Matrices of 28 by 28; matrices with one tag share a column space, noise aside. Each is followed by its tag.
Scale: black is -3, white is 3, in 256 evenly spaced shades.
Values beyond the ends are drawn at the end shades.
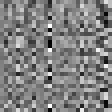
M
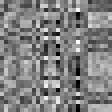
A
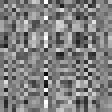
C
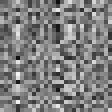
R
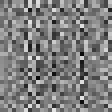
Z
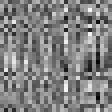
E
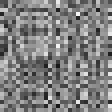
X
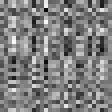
X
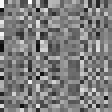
Z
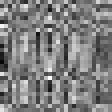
E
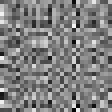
M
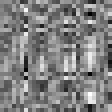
E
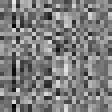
A
